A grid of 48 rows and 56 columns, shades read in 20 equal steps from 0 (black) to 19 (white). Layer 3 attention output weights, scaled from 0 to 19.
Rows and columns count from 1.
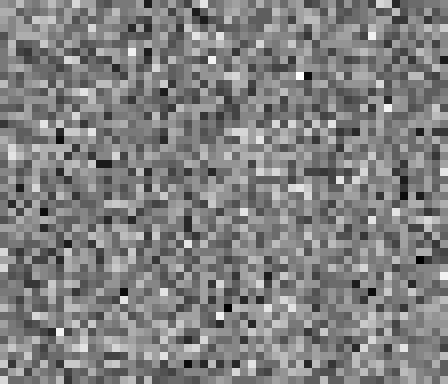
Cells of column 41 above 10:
11
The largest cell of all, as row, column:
10, 38
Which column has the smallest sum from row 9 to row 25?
51
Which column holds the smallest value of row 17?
53
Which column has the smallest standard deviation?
41
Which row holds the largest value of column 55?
14
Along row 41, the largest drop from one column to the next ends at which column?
32
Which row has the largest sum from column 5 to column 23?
44
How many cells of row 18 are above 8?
35
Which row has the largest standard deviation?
46
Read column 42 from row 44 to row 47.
10 11 4 6
